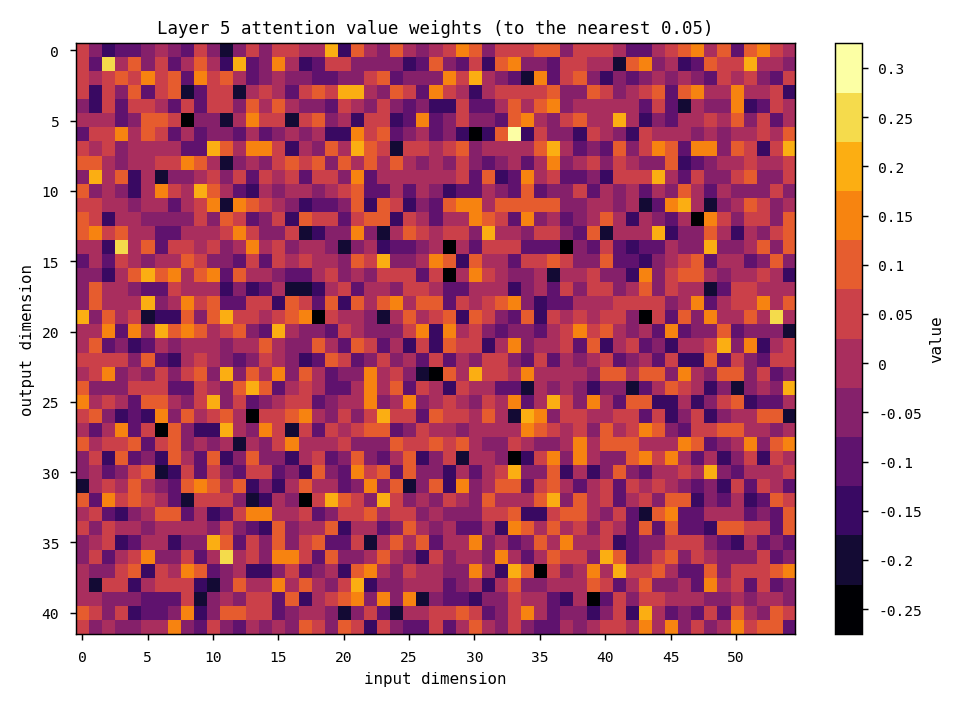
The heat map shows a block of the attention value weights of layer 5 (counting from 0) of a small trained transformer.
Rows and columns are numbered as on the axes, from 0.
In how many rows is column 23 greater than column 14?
20
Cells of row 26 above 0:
29
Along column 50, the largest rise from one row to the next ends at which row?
25
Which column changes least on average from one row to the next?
38
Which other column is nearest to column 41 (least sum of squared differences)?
44
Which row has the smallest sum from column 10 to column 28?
17
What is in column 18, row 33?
-0.1
